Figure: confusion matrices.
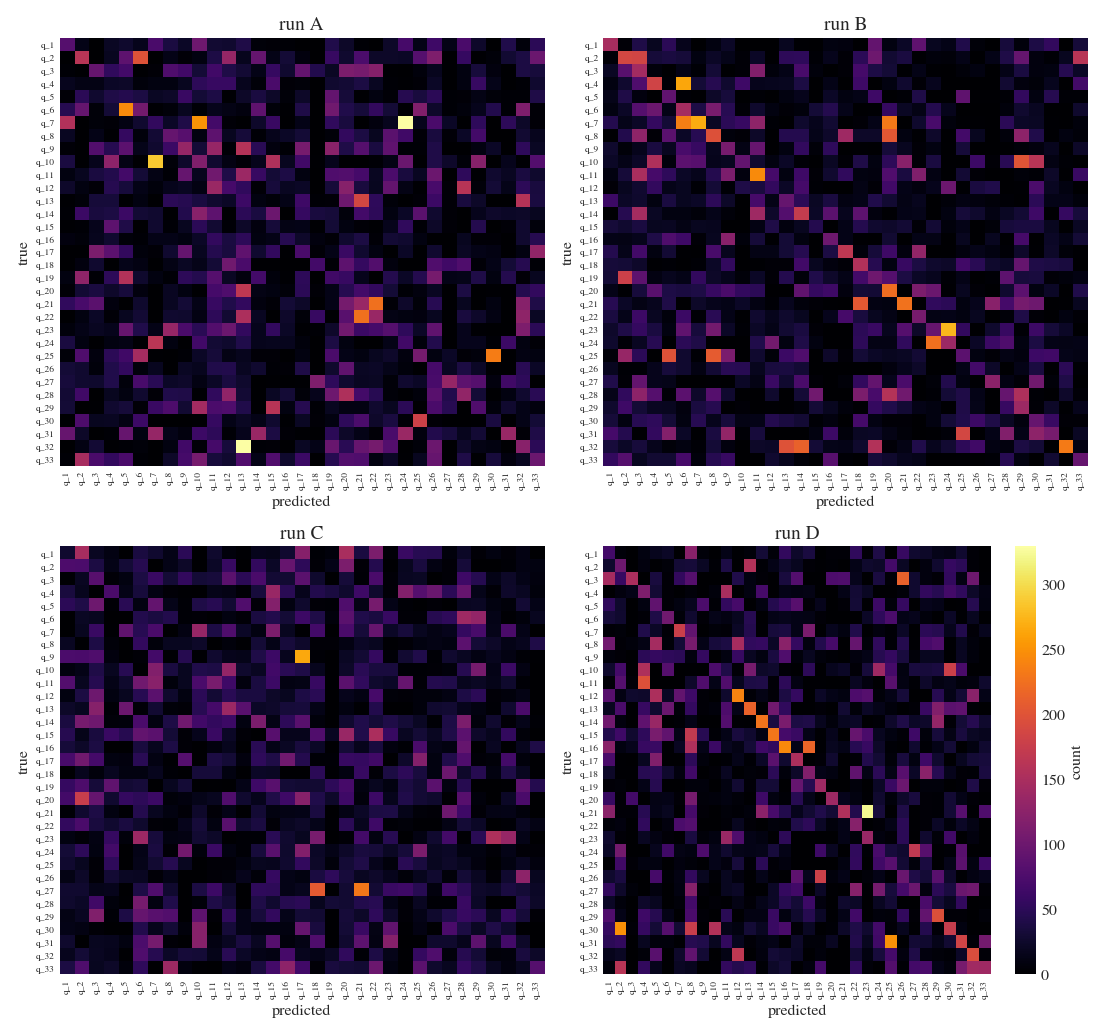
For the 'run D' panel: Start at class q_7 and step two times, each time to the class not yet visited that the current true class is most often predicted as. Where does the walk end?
q_28
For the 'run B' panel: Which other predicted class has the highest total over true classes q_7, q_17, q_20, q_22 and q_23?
q_6
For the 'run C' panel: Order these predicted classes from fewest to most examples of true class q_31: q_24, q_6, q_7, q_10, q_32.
q_24, q_32, q_6, q_7, q_10
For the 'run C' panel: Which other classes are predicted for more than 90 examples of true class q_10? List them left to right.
q_7, q_12, q_29
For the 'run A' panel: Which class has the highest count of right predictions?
q_2
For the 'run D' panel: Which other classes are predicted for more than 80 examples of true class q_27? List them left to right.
q_8, q_22, q_24, q_31, q_32
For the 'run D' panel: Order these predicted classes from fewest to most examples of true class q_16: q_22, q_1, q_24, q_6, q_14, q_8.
q_6, q_24, q_22, q_14, q_1, q_8
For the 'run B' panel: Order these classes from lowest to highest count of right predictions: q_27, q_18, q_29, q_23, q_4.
q_23, q_27, q_29, q_18, q_4
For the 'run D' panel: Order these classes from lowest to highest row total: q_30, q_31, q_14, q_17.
q_17, q_31, q_14, q_30
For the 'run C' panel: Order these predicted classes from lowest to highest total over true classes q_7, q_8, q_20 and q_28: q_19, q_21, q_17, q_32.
q_19, q_21, q_32, q_17
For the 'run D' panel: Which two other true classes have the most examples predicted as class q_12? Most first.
q_32, q_8
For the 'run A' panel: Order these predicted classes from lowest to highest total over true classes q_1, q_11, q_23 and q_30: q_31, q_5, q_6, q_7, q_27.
q_27, q_31, q_7, q_6, q_5
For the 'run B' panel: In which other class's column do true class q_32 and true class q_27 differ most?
q_13
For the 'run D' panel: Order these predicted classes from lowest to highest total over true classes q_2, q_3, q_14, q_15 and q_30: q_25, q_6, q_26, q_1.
q_25, q_6, q_26, q_1
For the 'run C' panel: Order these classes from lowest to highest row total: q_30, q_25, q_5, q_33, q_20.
q_25, q_30, q_5, q_33, q_20
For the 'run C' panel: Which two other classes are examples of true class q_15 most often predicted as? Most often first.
q_22, q_20
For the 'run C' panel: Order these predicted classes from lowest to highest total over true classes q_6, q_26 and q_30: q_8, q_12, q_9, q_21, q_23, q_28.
q_9, q_12, q_8, q_21, q_23, q_28
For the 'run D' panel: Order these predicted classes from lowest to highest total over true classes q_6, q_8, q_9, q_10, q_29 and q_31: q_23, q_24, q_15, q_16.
q_23, q_15, q_16, q_24
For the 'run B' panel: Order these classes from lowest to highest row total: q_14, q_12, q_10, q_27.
q_12, q_27, q_14, q_10
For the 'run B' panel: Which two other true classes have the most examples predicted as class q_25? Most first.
q_31, q_5
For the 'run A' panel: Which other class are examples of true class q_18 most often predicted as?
q_12
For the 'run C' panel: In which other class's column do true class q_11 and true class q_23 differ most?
q_30
